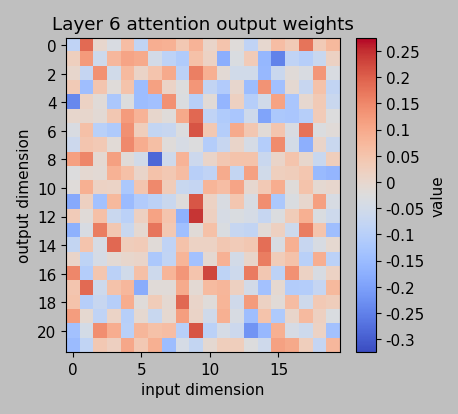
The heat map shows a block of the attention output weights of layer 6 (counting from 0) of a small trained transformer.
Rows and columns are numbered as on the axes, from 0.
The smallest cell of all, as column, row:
6, 8
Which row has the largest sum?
0
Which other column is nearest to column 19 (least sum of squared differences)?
12
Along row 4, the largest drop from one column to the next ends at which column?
16
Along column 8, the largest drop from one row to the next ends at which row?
20
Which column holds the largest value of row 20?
9
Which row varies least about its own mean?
10
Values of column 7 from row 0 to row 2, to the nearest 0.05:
0.1 -0.1 0.1
